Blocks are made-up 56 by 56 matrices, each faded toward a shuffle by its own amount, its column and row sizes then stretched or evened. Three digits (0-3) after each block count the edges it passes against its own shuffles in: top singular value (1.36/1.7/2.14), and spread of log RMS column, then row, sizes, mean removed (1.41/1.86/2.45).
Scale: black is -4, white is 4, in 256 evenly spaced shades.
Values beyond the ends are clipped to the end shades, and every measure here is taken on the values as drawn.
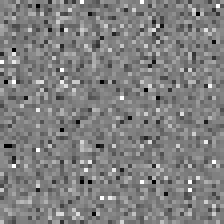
1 1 1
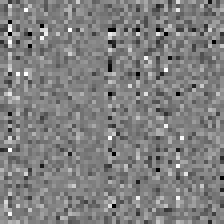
2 3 1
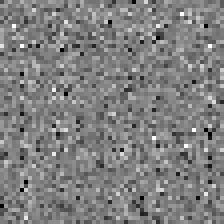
1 1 0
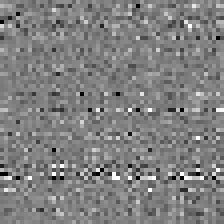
3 1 3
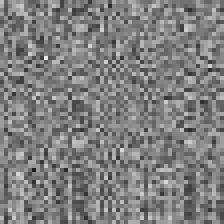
3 1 1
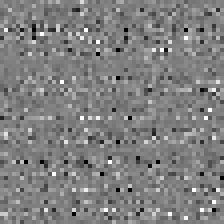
0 0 3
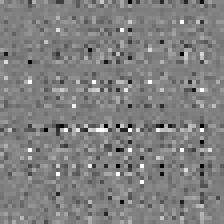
2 2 3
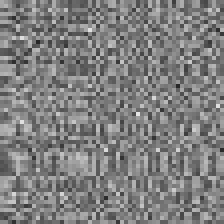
3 1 0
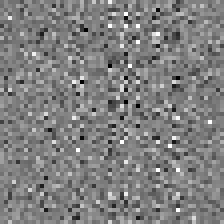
2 2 0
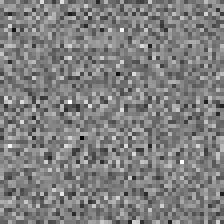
2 0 2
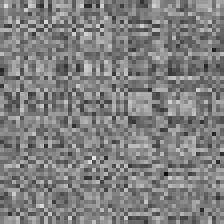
3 0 2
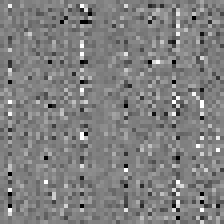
2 3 1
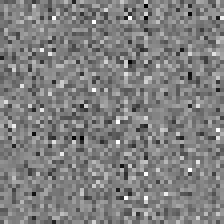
0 2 1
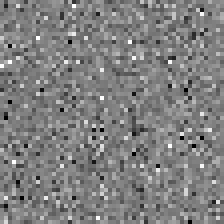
0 1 0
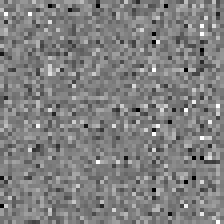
0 2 1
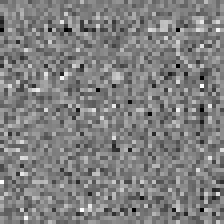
1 1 2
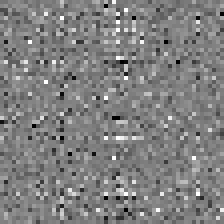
2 2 2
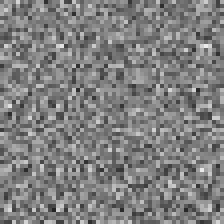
3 0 2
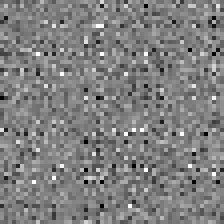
1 2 2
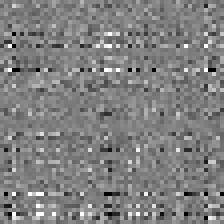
3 2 3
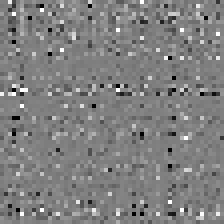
2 2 3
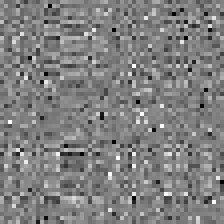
3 0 1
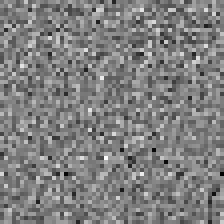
2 0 1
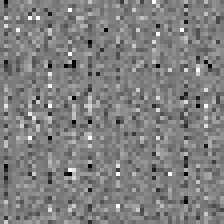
0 3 1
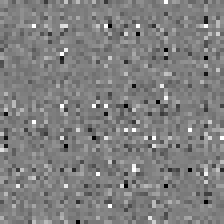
0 2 2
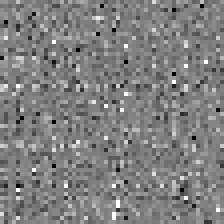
2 2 0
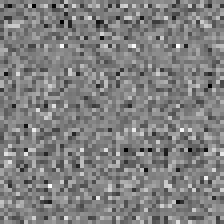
2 0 3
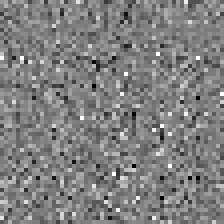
1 1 1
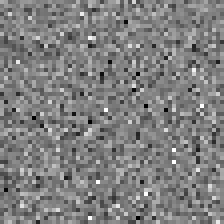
1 0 0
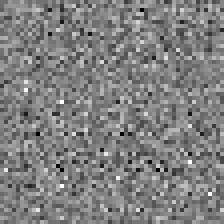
0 1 2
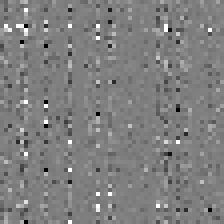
1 3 1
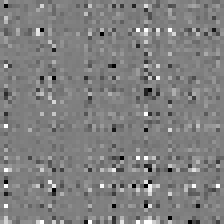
1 3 3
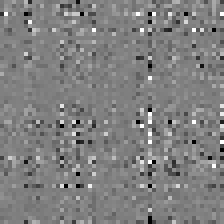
1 3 3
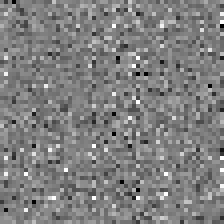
1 2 0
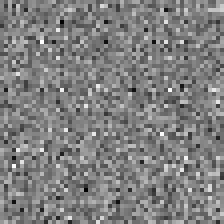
1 1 1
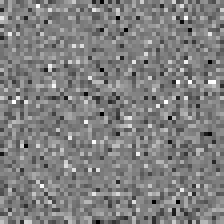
2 0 1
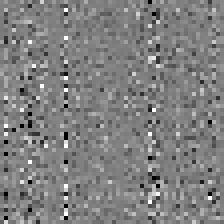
1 3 0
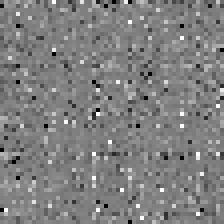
1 1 1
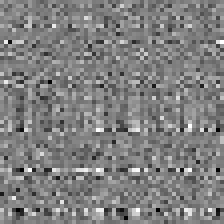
3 0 3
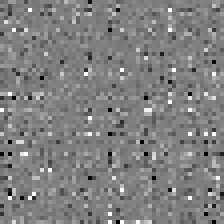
1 2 2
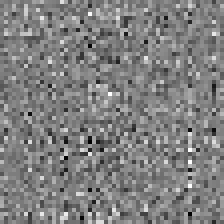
2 3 1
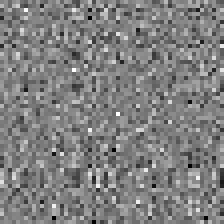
3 2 1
